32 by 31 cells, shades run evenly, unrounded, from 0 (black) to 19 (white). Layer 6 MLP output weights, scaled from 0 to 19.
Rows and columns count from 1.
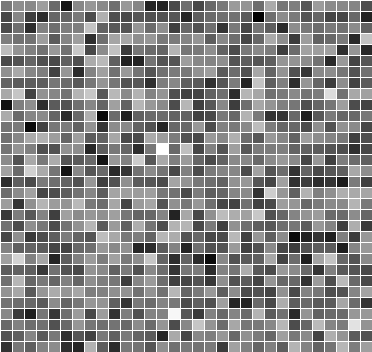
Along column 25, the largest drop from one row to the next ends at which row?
22
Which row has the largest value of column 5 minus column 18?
15
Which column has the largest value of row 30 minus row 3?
24
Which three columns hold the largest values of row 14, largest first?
14, 16, 20
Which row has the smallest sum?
2
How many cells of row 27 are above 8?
22
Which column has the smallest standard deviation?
19
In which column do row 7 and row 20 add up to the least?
5
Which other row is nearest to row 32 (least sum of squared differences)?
3
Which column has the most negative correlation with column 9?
21
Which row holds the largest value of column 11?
4
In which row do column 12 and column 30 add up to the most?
30
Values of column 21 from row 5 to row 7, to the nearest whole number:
9 7 6
